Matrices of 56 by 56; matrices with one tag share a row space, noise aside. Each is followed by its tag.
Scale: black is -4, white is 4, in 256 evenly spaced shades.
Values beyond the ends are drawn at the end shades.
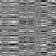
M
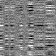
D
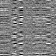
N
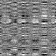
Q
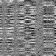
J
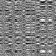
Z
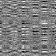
Q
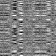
N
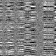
J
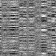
M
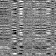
N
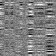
D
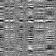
D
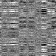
M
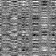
Q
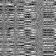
J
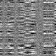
J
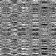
Q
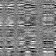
J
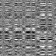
Z
